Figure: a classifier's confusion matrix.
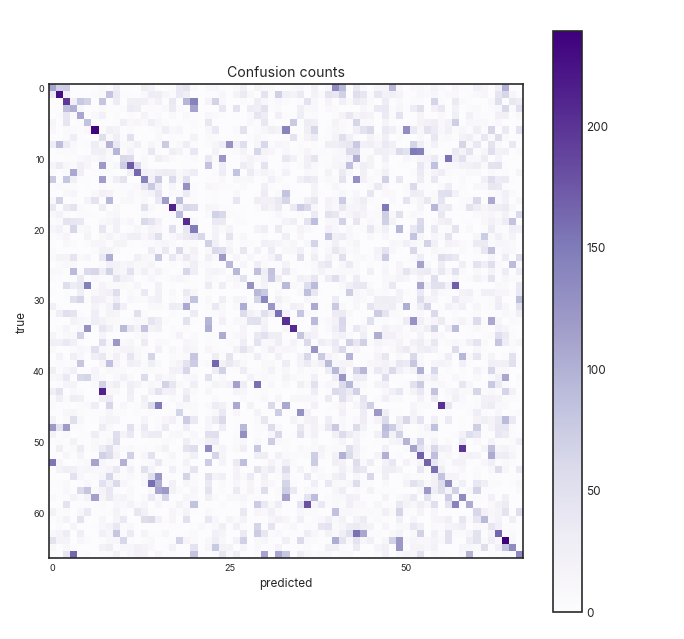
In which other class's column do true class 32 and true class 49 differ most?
27
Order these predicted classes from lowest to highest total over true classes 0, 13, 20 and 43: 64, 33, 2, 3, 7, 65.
33, 65, 3, 2, 64, 7
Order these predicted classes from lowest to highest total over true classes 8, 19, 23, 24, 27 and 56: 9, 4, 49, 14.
49, 4, 9, 14
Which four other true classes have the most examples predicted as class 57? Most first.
28, 59, 34, 5
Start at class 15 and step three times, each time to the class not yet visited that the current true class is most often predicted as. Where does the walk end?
58
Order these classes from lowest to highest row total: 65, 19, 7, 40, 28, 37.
7, 37, 65, 40, 19, 28
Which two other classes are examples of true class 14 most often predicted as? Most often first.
19, 51
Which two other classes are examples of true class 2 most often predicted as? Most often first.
20, 19
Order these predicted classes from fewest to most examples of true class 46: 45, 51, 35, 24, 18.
45, 51, 24, 18, 35
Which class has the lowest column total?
21
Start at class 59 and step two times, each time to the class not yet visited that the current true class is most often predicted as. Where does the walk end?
9
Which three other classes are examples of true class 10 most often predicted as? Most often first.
56, 24, 43
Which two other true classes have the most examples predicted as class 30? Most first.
66, 29
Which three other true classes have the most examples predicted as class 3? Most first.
66, 12, 26
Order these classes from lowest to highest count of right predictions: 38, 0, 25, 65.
38, 25, 0, 65
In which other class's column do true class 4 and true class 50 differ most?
31
